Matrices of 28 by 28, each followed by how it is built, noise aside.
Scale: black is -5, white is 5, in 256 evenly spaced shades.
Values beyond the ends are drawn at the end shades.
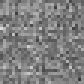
blocks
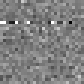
uneven rows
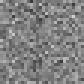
repeating rows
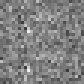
repeating rows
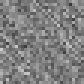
Toeplitz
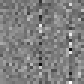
uneven columns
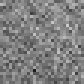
Toeplitz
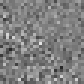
lower triangular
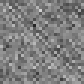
Toeplitz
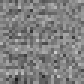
blocks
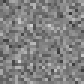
repeating rows
